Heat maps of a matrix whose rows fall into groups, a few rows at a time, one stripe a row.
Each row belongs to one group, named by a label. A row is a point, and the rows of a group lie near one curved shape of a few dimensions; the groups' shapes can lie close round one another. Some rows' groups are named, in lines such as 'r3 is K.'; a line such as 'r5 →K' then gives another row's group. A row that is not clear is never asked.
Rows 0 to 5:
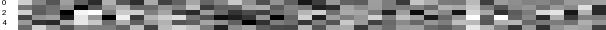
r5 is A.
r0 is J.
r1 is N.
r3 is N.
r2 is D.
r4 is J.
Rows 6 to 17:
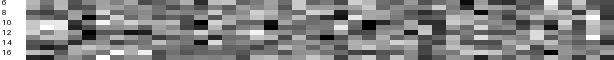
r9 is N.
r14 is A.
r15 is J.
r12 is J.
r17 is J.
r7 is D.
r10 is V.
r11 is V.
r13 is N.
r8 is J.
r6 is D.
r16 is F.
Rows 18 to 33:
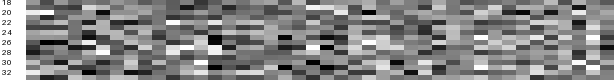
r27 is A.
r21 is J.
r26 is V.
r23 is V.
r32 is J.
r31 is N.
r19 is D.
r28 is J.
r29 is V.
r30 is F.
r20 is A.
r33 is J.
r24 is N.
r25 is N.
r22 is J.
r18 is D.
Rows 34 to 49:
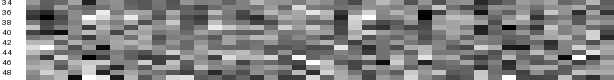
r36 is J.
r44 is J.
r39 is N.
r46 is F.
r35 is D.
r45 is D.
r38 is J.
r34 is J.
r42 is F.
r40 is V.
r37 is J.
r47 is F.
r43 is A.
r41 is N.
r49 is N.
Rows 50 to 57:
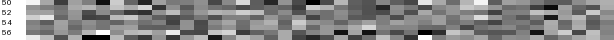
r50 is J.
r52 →J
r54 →D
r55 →D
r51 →F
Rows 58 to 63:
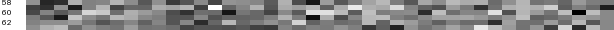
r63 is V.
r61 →J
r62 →D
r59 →A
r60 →D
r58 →J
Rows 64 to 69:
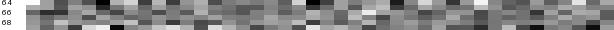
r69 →N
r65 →F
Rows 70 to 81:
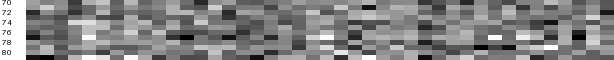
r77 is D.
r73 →V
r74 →F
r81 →J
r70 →D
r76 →D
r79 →F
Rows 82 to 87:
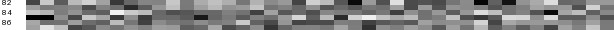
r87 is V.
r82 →F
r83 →J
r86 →J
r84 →F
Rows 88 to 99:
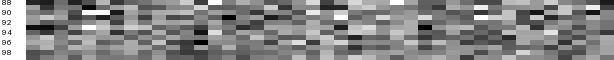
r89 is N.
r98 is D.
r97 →F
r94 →A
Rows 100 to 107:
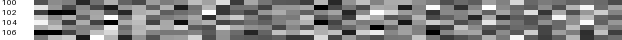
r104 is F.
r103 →D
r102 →V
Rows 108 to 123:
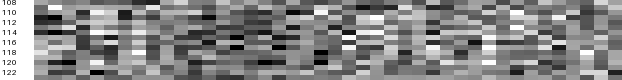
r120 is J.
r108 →J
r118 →F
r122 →N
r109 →F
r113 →N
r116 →D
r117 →V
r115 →V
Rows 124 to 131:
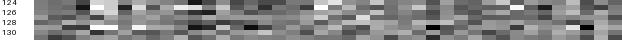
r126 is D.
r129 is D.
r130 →J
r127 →N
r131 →J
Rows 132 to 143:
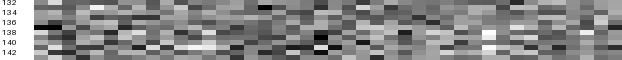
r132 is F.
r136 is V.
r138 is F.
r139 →J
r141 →A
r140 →F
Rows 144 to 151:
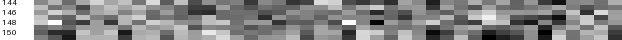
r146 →V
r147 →F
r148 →A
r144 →F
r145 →D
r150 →V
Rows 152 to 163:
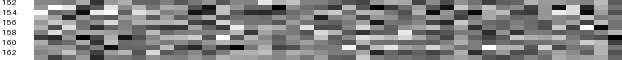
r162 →N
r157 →D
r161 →V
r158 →F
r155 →F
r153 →V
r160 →N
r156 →V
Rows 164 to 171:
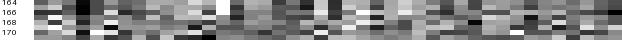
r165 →A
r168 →D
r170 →N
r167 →A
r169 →A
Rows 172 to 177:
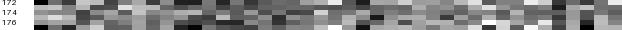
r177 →D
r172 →D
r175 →V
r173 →F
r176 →V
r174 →N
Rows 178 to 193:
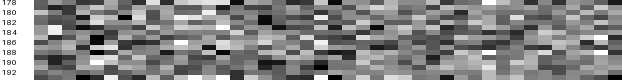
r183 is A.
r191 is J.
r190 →J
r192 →V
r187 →N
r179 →V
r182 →J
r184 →F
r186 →J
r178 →A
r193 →A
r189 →J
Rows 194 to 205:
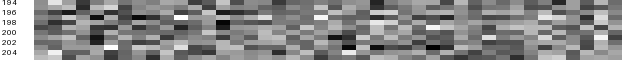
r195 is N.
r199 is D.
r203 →V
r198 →V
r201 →N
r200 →J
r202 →J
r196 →V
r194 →V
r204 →A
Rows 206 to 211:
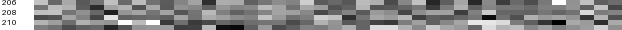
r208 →F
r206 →D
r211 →V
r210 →F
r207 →N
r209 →J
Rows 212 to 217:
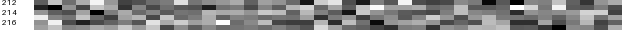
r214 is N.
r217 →F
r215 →F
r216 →A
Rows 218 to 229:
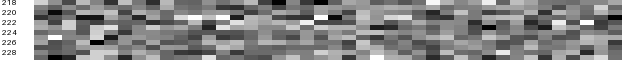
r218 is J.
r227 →J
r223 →N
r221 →A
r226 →N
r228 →D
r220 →V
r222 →D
